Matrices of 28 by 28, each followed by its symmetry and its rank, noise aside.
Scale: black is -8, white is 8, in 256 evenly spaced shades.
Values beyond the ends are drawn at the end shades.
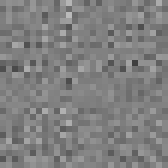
antisymmetric, rank four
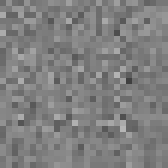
no symmetry, rank six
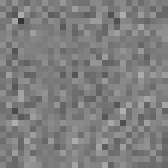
symmetric, rank six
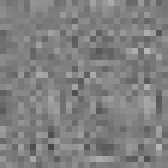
antisymmetric, rank four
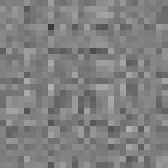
no symmetry, rank four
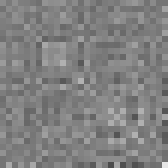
symmetric, rank three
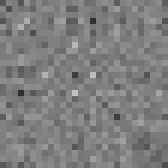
symmetric, rank six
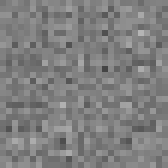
no symmetry, rank four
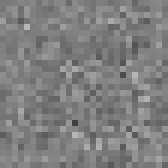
symmetric, rank six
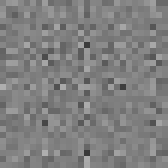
no symmetry, rank three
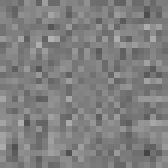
no symmetry, rank four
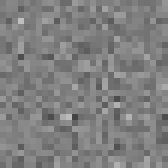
no symmetry, rank four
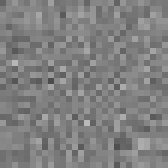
no symmetry, rank six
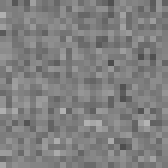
antisymmetric, rank six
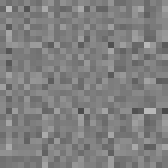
no symmetry, rank three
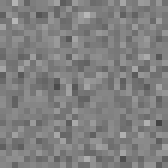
no symmetry, rank four
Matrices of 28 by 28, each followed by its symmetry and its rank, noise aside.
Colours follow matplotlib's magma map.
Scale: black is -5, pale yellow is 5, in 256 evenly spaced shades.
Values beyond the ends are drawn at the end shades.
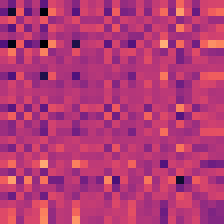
symmetric, rank two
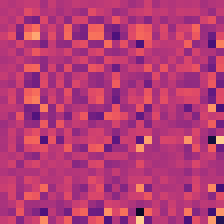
symmetric, rank two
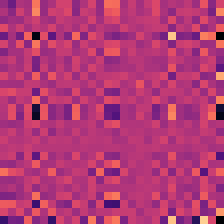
no symmetry, rank two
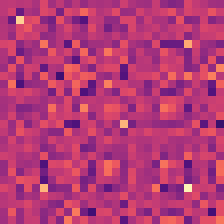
symmetric, rank four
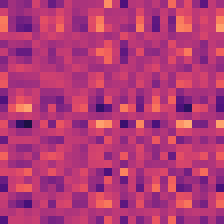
no symmetry, rank two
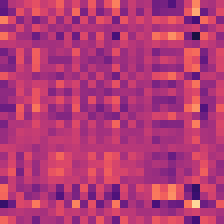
no symmetry, rank two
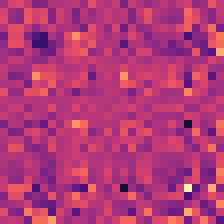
symmetric, rank three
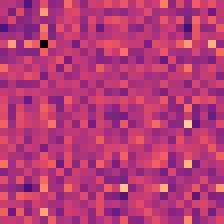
symmetric, rank four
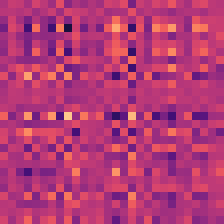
no symmetry, rank two
